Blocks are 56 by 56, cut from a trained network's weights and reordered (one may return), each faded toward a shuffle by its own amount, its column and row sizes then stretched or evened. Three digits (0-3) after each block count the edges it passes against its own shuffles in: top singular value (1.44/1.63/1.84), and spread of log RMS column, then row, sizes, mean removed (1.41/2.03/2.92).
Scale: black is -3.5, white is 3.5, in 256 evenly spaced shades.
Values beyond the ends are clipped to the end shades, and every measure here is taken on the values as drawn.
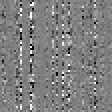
1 3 0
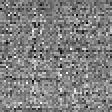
1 2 1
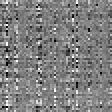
3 3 0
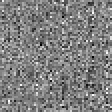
0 2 0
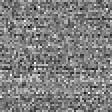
1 0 1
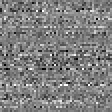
0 0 3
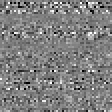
2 0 3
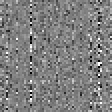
1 3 0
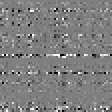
2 2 3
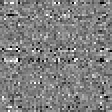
3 1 2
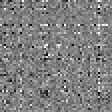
2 2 2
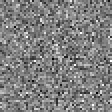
0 1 1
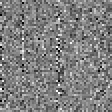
1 2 0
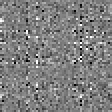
1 2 2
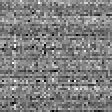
3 1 2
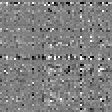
2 2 3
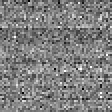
1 1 1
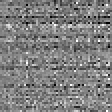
3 2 2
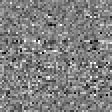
2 0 2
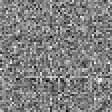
3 1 0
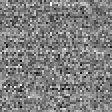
0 1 1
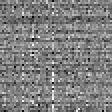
3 2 0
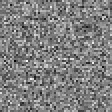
1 0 0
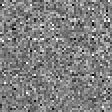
2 1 1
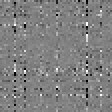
3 2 2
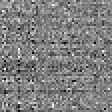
1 2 1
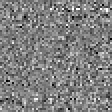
1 1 2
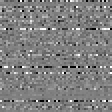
1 0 3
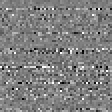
0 0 3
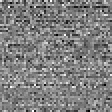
1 0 2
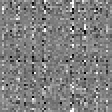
0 3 2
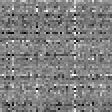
3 2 2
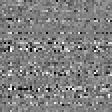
0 1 3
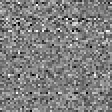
1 0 2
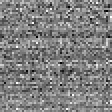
2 1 1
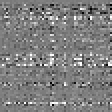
2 2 3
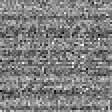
3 0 1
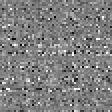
0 1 3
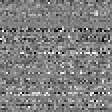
0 1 3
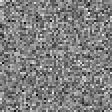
2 0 0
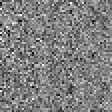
0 1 0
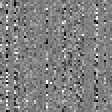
1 3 0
